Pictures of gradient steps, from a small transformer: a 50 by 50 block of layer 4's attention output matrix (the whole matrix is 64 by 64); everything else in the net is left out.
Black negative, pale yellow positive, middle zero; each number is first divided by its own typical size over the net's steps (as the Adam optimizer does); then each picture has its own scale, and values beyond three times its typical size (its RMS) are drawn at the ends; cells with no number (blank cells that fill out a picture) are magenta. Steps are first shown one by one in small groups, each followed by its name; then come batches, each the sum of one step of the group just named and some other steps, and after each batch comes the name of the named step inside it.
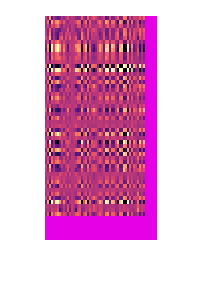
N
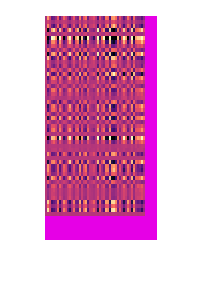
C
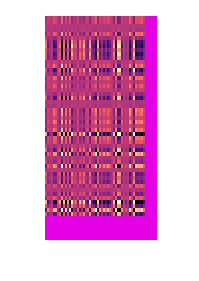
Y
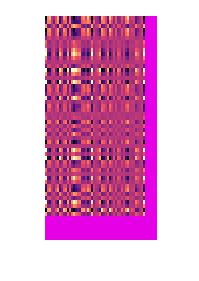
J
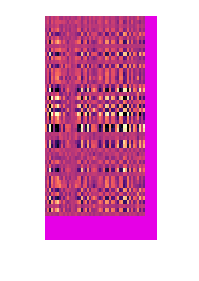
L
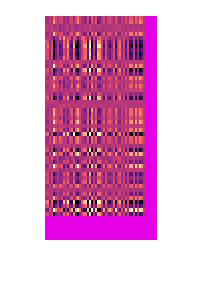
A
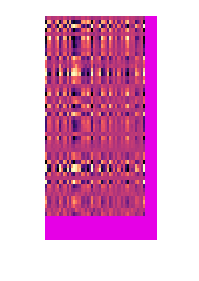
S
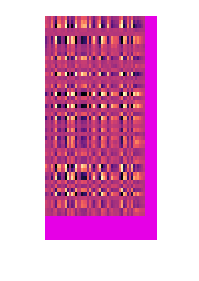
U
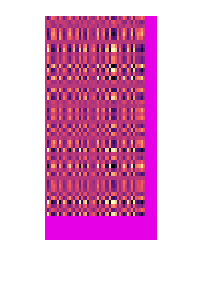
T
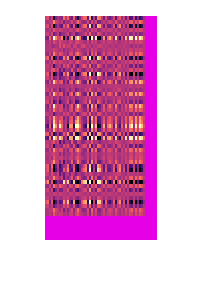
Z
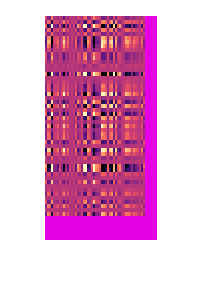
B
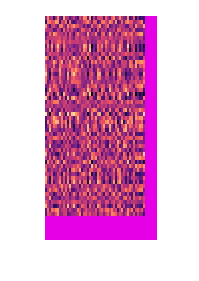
S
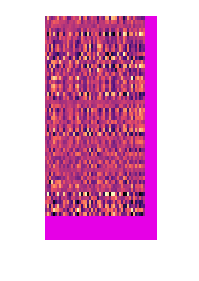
A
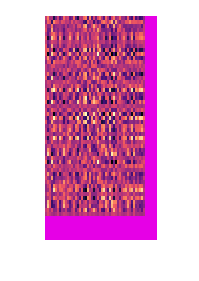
C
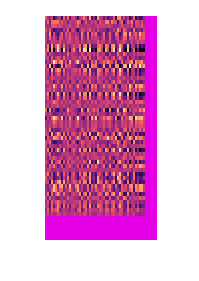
N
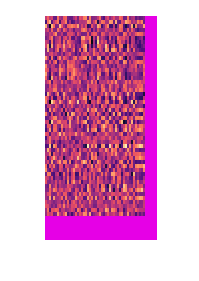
S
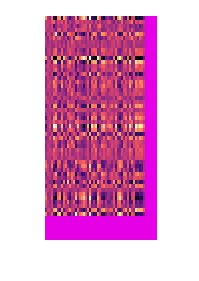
Z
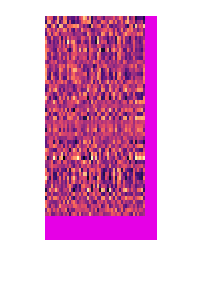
J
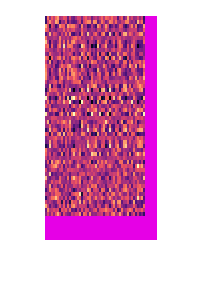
Y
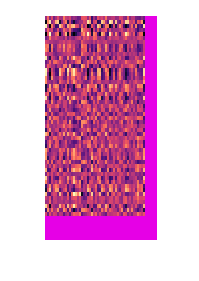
J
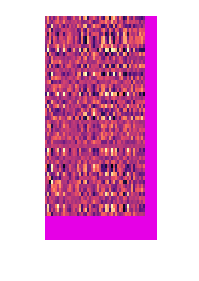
B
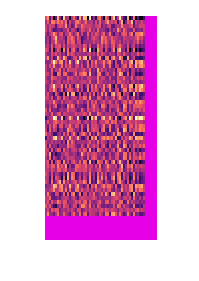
U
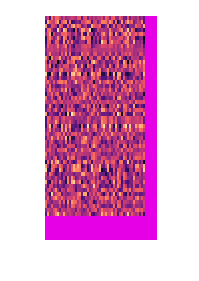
S
